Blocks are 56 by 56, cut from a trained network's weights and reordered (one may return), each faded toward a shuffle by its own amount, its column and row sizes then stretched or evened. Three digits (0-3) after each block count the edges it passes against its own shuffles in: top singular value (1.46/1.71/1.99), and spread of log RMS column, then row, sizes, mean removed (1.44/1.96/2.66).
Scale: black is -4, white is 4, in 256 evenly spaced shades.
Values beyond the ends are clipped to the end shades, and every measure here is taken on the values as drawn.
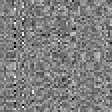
3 2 0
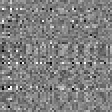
3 1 2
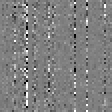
2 3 0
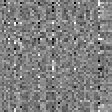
3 2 1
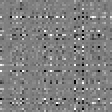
3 3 3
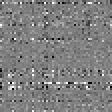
1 2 3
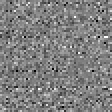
0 0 2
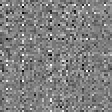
3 2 2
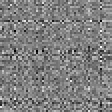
3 1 2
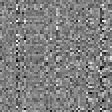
3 3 1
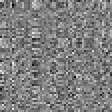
3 2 1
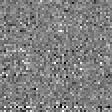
1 1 2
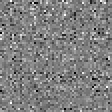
0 2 2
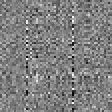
3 2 1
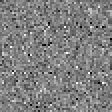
0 1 1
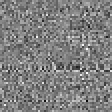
3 0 2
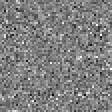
0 0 1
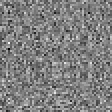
3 0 1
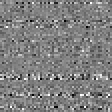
3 0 3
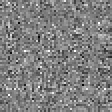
1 1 1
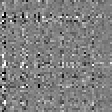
2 3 2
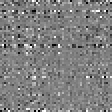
1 2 3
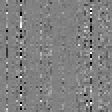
2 3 0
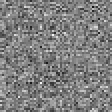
3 1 1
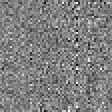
2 2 0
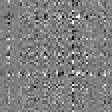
3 3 2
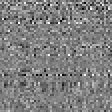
3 0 3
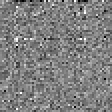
2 1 1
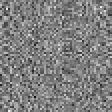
3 1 0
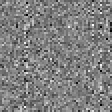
1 2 0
